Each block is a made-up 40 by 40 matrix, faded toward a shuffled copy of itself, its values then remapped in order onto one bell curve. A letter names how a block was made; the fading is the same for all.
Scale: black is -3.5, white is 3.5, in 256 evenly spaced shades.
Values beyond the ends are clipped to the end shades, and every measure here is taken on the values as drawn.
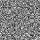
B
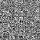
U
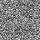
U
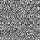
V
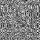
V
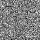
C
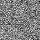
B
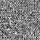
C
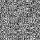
V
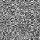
V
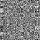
V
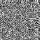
U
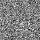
C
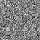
B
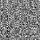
V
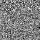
C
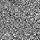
B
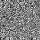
B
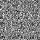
B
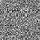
B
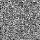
U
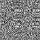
B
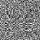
V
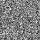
C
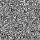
C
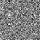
U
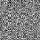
V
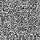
U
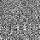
B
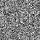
U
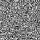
B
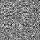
B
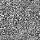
C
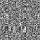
V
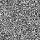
B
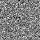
C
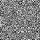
U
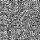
B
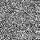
U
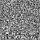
C
